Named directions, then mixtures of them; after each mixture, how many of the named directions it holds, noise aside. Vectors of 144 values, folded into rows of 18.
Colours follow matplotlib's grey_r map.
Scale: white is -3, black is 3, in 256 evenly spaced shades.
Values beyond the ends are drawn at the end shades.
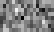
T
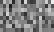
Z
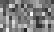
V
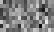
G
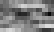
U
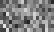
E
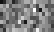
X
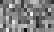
one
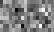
two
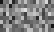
three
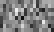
one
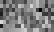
three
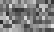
four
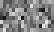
two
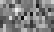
two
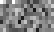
two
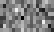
one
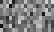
three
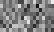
three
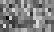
two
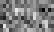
three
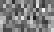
one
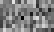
four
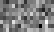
three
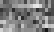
two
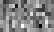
two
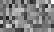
two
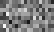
one
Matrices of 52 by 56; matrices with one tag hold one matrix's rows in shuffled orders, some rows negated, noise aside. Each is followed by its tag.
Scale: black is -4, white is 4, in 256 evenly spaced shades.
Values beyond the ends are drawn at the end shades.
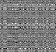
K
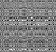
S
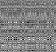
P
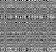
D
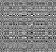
S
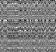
K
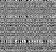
D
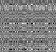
S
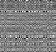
D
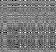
K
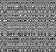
K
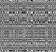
S
